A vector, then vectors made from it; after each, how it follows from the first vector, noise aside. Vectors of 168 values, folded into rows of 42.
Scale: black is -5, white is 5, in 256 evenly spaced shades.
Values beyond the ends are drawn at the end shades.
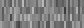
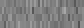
wrapped around, negated, shrunk.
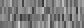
negated.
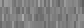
wrapped around, shrunk.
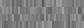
wrapped around, shrunk.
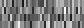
negated, scaled up.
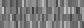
sign-scrambled.
